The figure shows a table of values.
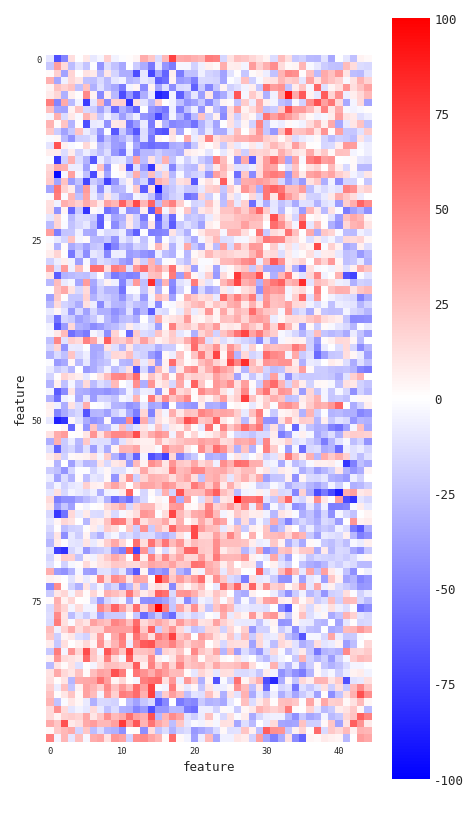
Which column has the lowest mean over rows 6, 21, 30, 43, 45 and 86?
41
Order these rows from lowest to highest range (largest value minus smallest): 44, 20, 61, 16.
44, 20, 16, 61
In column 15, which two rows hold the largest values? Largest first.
76, 72
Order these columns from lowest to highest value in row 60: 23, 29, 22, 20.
29, 20, 22, 23
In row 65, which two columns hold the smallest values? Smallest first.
43, 42
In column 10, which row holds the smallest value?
5
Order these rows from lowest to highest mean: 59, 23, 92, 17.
17, 23, 59, 92
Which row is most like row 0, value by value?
63
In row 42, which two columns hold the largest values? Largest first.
27, 25
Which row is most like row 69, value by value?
84
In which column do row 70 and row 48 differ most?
20
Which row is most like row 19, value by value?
8
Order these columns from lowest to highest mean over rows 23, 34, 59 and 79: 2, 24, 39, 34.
39, 34, 2, 24
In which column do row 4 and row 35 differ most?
22
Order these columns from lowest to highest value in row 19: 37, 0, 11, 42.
11, 37, 0, 42
